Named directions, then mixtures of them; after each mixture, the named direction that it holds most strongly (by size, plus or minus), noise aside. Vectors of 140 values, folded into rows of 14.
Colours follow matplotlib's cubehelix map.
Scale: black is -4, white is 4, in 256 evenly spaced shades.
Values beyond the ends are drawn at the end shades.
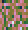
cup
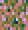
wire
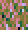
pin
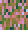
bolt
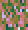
pin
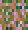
cup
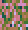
cup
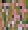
cup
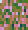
bolt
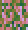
cup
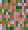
bolt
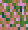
pin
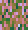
bolt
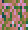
cup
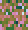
bolt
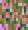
pin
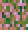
pin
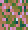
wire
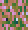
wire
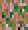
pin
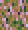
wire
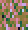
pin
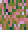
bolt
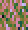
pin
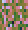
cup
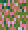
cup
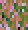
pin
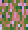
cup
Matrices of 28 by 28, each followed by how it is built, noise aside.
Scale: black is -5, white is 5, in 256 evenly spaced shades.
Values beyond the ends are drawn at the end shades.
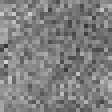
smooth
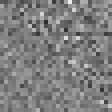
upper triangular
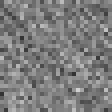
Toeplitz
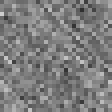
Toeplitz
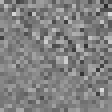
upper triangular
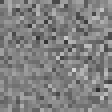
upper triangular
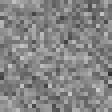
Toeplitz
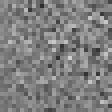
upper triangular
